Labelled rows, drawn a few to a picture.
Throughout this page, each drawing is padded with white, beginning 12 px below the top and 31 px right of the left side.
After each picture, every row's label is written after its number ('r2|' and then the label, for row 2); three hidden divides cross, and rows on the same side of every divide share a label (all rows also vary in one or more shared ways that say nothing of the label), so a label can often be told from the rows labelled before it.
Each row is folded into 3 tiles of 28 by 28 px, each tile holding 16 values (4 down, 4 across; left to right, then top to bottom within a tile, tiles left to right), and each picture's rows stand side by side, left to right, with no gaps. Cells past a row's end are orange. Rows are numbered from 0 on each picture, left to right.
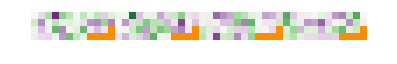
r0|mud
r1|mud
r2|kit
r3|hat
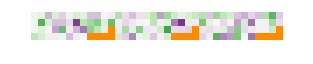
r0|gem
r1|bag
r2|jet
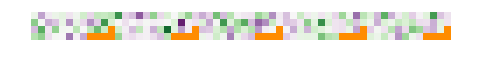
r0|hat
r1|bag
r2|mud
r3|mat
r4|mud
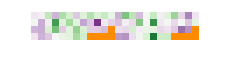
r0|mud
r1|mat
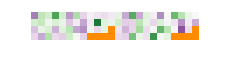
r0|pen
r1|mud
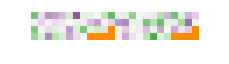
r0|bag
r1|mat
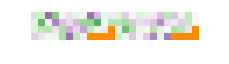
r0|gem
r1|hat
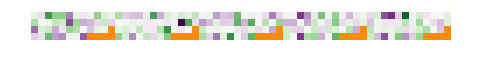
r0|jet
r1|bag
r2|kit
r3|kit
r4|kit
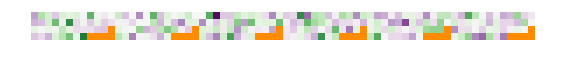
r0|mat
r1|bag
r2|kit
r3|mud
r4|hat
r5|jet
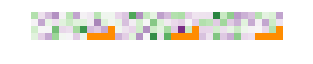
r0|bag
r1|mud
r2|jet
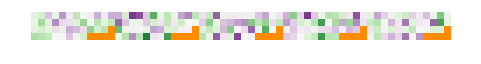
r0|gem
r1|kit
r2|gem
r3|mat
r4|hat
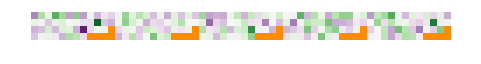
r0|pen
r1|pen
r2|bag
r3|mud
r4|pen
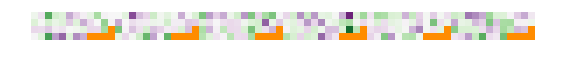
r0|jet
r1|kit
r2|bag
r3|gem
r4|pen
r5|kit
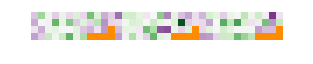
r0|mat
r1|pen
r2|mat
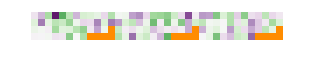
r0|mud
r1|kit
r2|jet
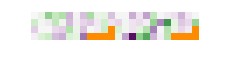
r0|jet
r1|kit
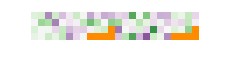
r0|gem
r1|jet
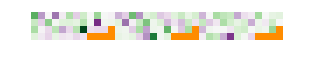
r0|bag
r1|mud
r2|jet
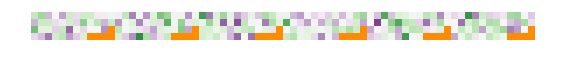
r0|kit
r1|kit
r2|hat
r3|hat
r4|mud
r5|mud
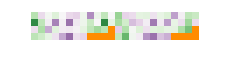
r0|hat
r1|hat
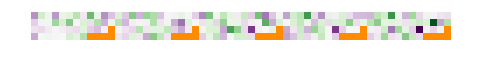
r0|mat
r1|mud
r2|pen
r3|pen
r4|pen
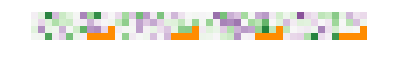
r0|mud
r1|gem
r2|gem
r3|kit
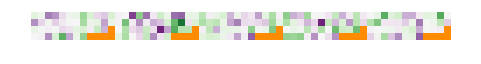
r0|kit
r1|gem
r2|hat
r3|hat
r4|jet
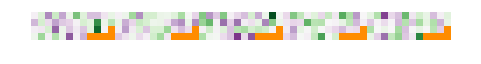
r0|gem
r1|mud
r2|hat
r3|mat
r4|kit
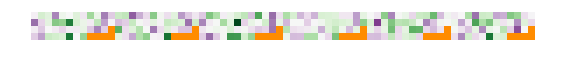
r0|mat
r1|kit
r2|mat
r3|kit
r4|mud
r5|mud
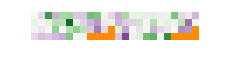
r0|mud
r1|mat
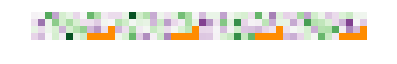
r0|mud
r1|jet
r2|mat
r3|mud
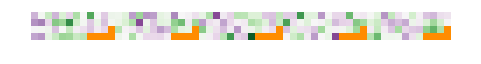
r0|mat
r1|gem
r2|kit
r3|jet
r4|gem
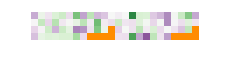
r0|pen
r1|jet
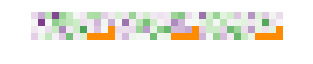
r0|mud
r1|mud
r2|pen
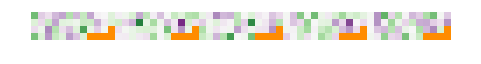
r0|bag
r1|mud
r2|kit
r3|mud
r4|mud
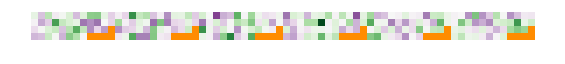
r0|mud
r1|jet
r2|kit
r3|mat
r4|hat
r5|gem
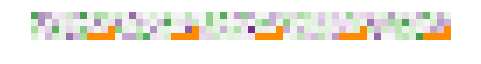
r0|bag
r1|kit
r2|pen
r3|jet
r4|mat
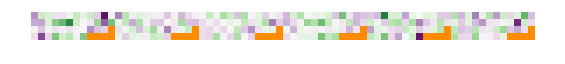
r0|mat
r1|pen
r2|pen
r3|mat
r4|jet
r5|bag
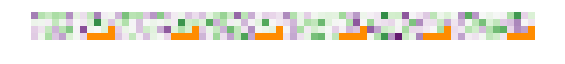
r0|pen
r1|pen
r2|pen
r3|mat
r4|jet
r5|mud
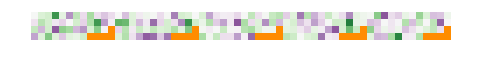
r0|pen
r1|hat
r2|hat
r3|gem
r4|kit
